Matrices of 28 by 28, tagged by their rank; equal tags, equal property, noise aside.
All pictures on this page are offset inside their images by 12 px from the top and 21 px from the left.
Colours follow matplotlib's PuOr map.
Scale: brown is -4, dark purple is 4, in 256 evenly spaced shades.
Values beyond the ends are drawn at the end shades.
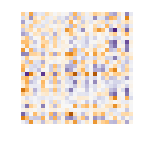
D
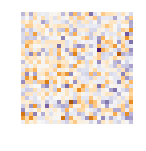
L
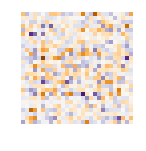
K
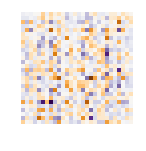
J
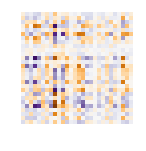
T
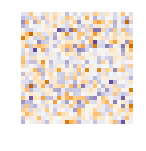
K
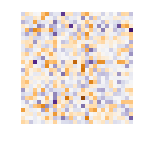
K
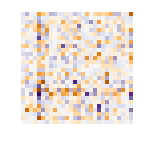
J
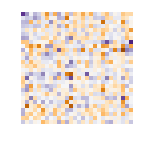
L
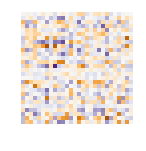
J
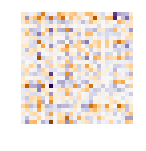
J
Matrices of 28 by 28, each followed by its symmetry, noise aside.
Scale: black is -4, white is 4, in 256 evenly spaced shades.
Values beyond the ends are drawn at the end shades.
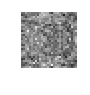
mirrored top to bottom.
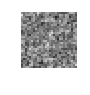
same after a half turn.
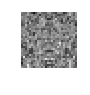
mirrored left to right.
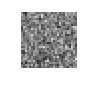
no symmetry.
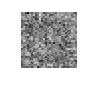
symmetric across the other diagonal.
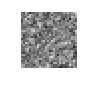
symmetric.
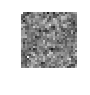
same after a half turn.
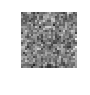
mirrored left to right.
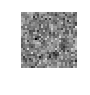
symmetric.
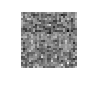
mirrored left to right.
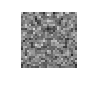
mirrored left to right.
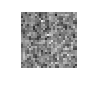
symmetric.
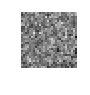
no symmetry.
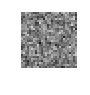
antisymmetric.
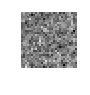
no symmetry.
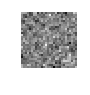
symmetric.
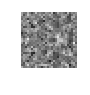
mirrored top to bottom.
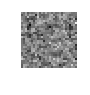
no symmetry.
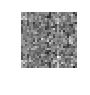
mirrored top to bottom.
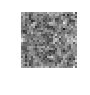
mirrored top to bottom.
